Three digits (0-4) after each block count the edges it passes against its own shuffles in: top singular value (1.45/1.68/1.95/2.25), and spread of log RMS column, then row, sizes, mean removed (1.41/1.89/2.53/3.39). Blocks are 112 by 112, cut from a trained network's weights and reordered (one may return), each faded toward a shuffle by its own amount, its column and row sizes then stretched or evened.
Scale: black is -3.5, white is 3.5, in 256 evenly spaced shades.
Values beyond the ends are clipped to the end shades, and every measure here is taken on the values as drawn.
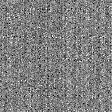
2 0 2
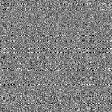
3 1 4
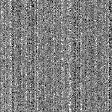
4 3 0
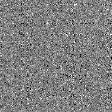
0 3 2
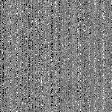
2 4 0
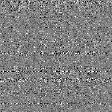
1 2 4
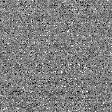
0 1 2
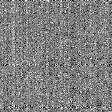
2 0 3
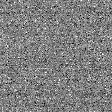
0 1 0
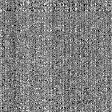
4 1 3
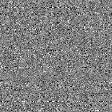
2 1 3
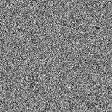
1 0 1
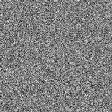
2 0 1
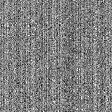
4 0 1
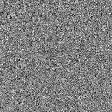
1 0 1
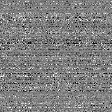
3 2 4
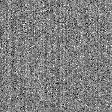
1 0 1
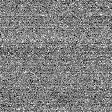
2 0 1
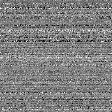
4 0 4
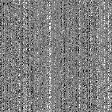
4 4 1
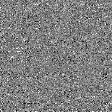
0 1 3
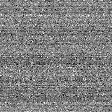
3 0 2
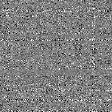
0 3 4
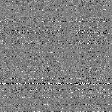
2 2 4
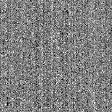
2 1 1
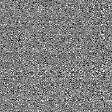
0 3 3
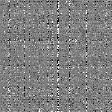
2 4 2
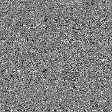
0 1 3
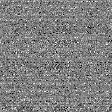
1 1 3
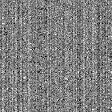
4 0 2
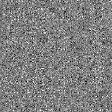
1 2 3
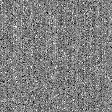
1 1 0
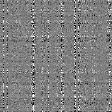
3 4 2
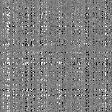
4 4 4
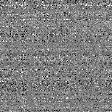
1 2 3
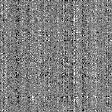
4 3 3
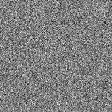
1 0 0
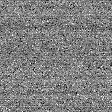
1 0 0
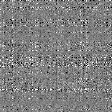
1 2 4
